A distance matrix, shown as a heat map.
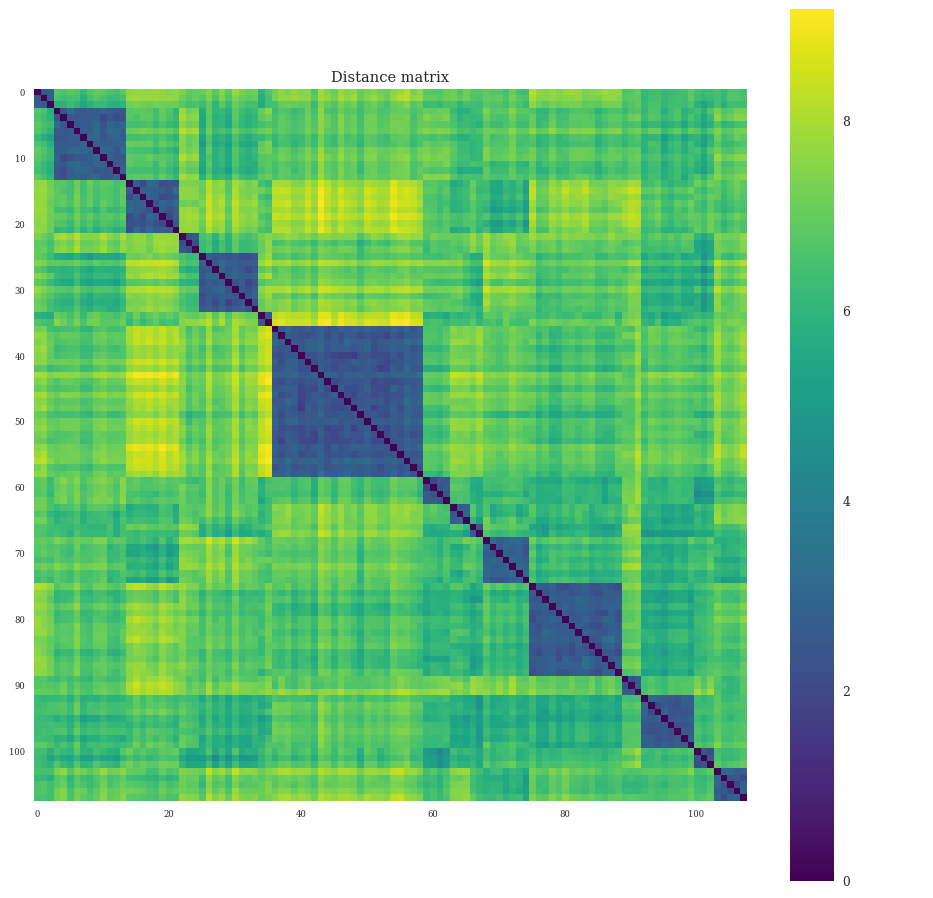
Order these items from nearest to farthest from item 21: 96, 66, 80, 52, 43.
96, 66, 80, 52, 43
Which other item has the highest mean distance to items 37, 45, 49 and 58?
35
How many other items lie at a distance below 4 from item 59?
3
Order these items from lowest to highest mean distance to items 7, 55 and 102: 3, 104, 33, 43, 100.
100, 3, 43, 33, 104
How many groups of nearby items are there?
16
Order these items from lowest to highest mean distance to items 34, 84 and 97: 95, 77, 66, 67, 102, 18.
95, 77, 67, 66, 102, 18
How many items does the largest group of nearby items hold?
23
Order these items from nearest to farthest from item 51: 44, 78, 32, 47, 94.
44, 47, 78, 94, 32
